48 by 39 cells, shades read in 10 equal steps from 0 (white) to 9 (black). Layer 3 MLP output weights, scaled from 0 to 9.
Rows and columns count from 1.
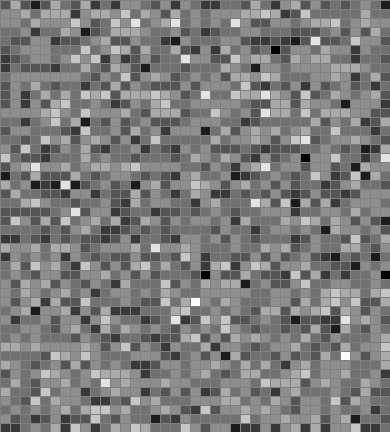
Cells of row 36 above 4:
23
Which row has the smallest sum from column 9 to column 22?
11
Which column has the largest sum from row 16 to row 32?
18
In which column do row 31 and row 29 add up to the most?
21
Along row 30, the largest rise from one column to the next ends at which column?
24
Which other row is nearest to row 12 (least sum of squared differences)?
45
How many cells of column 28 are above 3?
39
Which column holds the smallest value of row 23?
26
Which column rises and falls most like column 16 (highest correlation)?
7
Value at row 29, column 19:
2
